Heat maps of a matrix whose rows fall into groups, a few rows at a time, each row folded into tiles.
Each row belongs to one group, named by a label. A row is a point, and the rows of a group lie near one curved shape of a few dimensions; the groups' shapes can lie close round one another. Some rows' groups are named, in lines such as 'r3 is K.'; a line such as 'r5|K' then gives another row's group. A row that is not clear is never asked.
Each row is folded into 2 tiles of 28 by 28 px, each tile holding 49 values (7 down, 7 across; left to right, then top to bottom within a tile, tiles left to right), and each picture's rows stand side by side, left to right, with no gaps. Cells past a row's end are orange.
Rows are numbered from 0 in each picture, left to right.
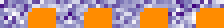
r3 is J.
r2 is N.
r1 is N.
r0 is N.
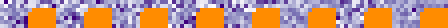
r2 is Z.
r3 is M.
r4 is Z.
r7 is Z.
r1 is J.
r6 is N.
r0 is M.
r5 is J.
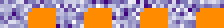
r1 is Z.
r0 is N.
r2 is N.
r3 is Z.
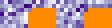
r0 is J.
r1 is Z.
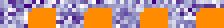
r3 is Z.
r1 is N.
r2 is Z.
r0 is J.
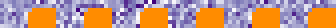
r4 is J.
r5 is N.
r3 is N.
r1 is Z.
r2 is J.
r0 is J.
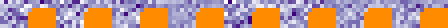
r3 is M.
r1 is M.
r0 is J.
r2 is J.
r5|N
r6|M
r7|J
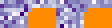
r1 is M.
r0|N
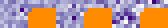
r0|Z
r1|N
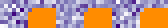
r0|Z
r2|M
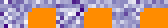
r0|M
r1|N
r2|N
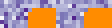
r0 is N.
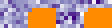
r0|M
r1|J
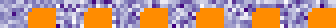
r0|N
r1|Z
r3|M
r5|N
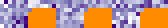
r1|J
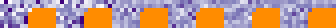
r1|M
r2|Z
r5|Z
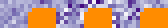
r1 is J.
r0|Z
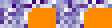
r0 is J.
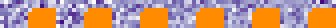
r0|N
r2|J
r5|J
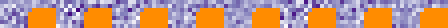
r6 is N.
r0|Z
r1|Z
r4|N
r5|N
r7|Z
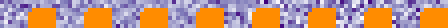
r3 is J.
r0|J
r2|M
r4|J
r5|Z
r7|N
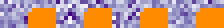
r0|M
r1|N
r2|N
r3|N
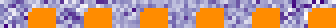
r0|M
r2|Z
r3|N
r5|J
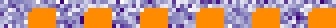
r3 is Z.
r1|M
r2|M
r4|Z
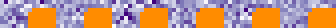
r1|Z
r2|N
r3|M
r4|Z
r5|M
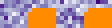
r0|N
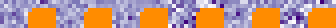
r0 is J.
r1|M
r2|N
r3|M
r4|N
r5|J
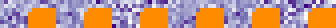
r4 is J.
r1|J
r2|Z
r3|M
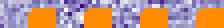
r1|J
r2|Z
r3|N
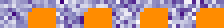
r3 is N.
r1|M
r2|M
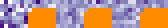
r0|M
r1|J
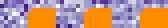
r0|N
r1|Z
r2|N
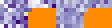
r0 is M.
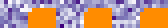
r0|Z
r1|M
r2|N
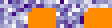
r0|J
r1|M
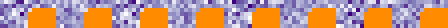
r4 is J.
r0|M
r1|Z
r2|M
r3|N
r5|N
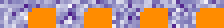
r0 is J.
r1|N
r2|N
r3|M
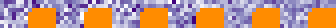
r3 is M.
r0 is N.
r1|J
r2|Z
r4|J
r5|Z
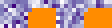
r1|N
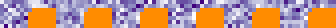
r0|M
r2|J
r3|J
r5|N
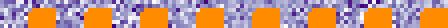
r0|N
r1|M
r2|Z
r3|M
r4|N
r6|J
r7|N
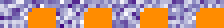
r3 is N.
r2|M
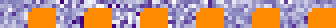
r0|J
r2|Z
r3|N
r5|M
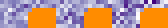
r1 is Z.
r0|J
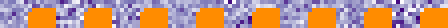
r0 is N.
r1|N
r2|N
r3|Z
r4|M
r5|N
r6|M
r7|M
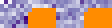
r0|M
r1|N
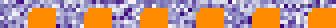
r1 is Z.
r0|M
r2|N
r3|Z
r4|M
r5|Z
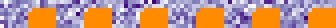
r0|N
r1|M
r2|J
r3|Z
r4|J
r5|M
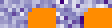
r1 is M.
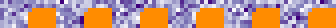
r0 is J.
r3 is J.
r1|M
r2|J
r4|Z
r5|J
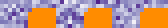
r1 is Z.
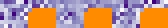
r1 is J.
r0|N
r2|J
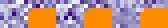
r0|N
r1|N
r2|Z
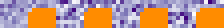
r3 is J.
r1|N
